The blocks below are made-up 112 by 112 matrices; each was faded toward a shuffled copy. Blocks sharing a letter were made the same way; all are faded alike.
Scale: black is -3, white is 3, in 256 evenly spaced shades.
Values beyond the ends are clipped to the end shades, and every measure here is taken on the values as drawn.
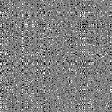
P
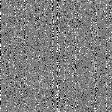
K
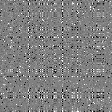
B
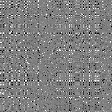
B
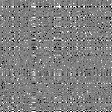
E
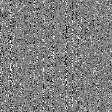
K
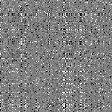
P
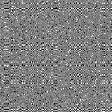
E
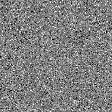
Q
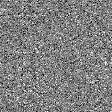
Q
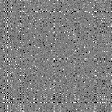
P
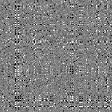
P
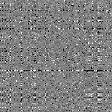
P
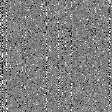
K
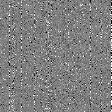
K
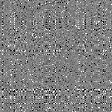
P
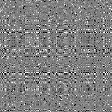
E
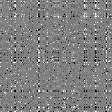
B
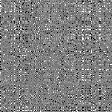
P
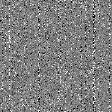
K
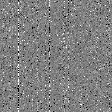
K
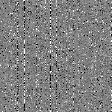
K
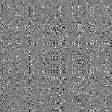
P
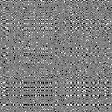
E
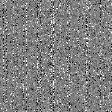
K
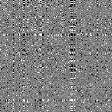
P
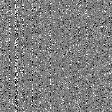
K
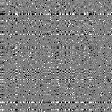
E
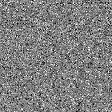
Q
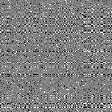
E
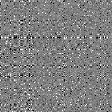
P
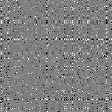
B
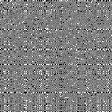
E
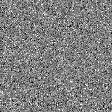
Q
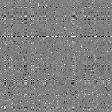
B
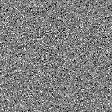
Q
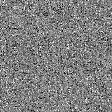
Q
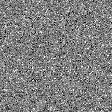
Q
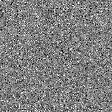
Q
